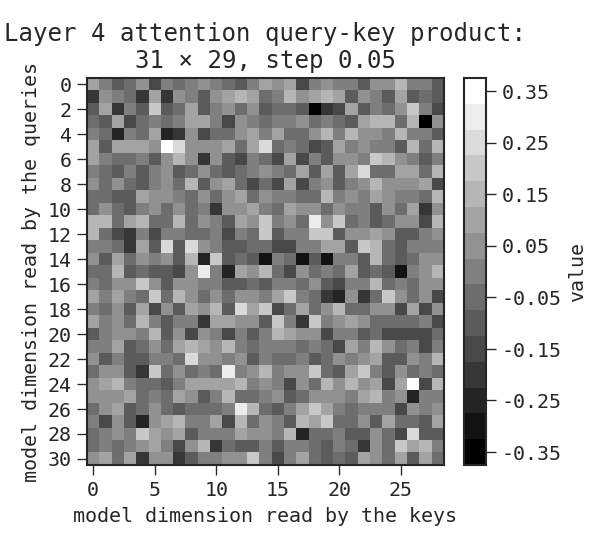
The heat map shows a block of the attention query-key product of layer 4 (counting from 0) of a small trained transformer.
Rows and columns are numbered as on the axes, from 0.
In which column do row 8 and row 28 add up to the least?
17
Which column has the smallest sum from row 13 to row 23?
25
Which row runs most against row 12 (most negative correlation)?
2
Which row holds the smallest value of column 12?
6
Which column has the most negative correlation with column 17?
4
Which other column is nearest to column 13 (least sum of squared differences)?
1
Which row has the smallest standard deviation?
9
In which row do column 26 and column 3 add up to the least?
12
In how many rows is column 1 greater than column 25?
12
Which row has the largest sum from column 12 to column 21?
11
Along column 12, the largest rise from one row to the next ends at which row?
26
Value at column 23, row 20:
-0.05
